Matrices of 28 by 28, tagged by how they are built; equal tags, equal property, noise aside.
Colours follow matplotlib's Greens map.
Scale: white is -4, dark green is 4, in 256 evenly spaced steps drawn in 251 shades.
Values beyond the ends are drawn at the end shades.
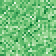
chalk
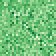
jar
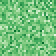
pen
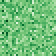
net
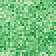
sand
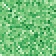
jar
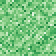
chalk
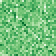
jar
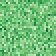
pen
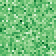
jar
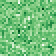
net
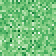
net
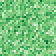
chalk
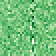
net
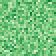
pen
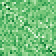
jar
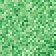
chalk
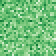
pen
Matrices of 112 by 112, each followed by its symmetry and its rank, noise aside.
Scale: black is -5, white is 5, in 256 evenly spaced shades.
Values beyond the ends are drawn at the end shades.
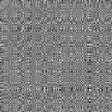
symmetric, rank four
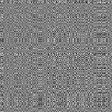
no symmetry, rank four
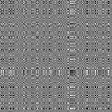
symmetric, rank two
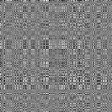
no symmetry, rank three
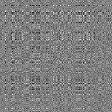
no symmetry, rank two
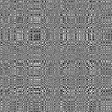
symmetric, rank two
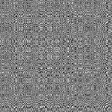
symmetric, rank four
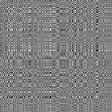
symmetric, rank two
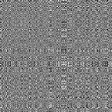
no symmetry, rank four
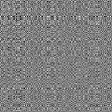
no symmetry, rank four
